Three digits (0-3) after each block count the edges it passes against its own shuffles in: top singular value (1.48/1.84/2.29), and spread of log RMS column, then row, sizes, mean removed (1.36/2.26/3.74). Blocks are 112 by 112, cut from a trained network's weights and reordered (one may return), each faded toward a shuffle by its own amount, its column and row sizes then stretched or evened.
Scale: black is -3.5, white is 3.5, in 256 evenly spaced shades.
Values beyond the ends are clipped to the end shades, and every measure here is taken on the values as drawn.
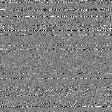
1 0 3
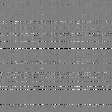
3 0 3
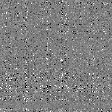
0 2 2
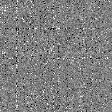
1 2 1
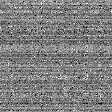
3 1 1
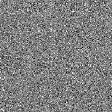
1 1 1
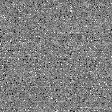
0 1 1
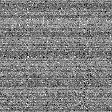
3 1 0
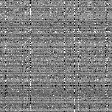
3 2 1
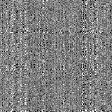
2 2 1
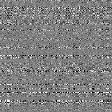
3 1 3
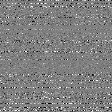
0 0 3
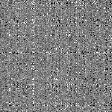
1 2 2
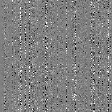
0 3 1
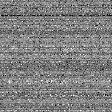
3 0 2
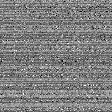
3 0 1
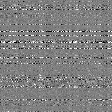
2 0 3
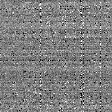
2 2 1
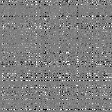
1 2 3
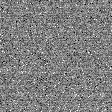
0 0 0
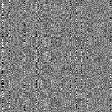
3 2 0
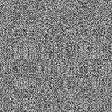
3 0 0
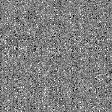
1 1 1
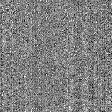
1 1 0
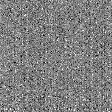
1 0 1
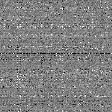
2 1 2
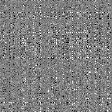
1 2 2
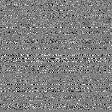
1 0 3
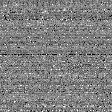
2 0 2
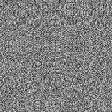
3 0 0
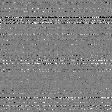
2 0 3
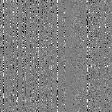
2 3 1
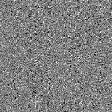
2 1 0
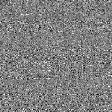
2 0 2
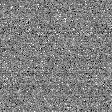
0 0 1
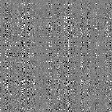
2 3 2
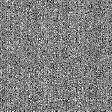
1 1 1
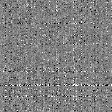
1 2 2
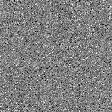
1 0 0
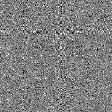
2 1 1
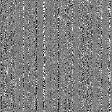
1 3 0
